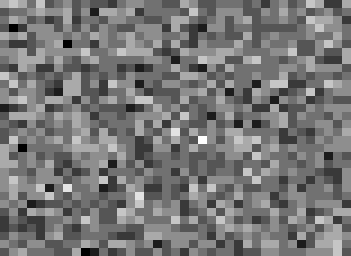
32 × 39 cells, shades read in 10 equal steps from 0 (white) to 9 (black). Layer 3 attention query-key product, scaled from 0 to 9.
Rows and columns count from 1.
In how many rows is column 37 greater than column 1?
12
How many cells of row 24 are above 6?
7
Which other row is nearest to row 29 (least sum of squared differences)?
30
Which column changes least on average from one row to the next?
19
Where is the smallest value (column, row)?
23, 18
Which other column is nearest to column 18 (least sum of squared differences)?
34
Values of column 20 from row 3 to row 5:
3 3 5
